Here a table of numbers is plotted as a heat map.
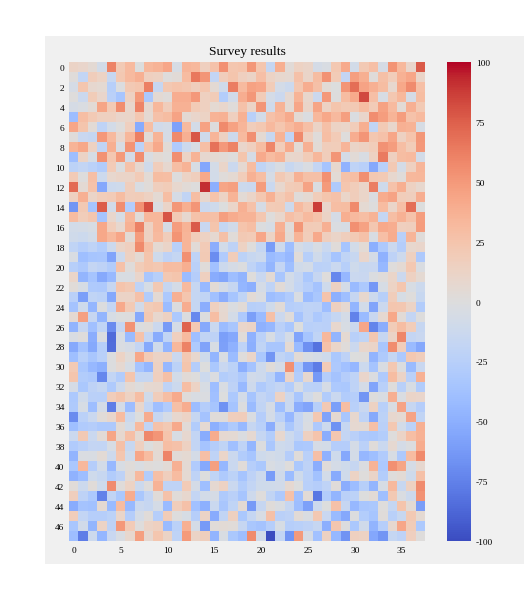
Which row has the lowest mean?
28
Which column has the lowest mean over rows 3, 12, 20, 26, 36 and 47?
21
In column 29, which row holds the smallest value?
47
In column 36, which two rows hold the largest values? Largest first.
14, 2
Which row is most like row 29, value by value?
18
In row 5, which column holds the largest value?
32
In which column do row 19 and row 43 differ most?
37
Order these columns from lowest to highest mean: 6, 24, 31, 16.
16, 24, 31, 6
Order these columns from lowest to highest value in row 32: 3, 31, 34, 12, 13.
3, 31, 34, 13, 12
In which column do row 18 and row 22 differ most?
7
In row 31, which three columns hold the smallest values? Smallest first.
3, 26, 22
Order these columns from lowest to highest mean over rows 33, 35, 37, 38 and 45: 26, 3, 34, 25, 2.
2, 3, 25, 34, 26
